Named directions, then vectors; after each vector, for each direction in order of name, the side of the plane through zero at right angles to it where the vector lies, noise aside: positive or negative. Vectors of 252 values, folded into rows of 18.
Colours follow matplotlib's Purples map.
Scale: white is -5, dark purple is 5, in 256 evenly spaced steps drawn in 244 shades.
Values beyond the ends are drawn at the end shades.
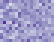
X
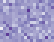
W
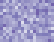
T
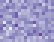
positive, negative, negative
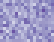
positive, positive, negative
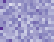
positive, negative, positive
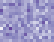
negative, positive, negative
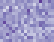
positive, positive, positive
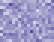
negative, positive, negative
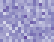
negative, negative, negative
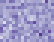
positive, negative, negative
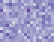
positive, positive, negative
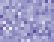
positive, negative, negative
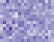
negative, positive, positive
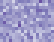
positive, positive, positive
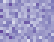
positive, positive, negative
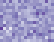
positive, negative, negative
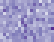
negative, negative, negative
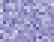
negative, negative, positive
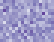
negative, negative, negative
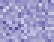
positive, positive, positive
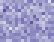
negative, negative, negative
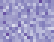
positive, positive, positive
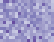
negative, negative, positive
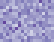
positive, positive, positive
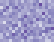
negative, negative, negative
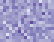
negative, negative, negative
